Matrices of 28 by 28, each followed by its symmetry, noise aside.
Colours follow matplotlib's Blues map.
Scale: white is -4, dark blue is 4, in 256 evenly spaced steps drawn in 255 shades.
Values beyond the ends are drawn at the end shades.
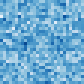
mirrored left to right.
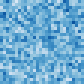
antisymmetric.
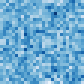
mirrored top to bottom.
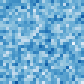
symmetric.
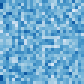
mirrored top to bottom.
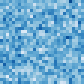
mirrored top to bottom.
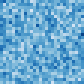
same after a half turn.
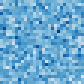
same after a half turn.
